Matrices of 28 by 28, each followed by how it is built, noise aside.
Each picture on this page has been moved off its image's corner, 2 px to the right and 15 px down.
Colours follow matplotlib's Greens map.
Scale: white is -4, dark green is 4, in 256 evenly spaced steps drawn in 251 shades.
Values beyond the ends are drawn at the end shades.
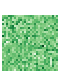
block diagonal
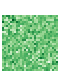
block diagonal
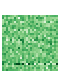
uneven rows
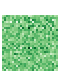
uneven rows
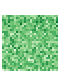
repeating columns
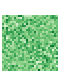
block diagonal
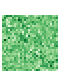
block diagonal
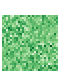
block diagonal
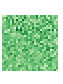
upper triangular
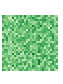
repeating rows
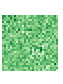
block diagonal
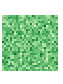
repeating columns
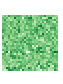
uneven rows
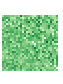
upper triangular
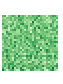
repeating columns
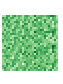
repeating rows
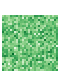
repeating rows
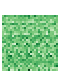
repeating columns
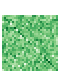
diagonal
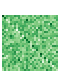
diagonal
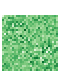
block diagonal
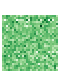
uneven rows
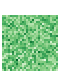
noise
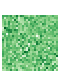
block diagonal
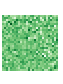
upper triangular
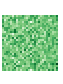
repeating rows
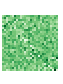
block diagonal
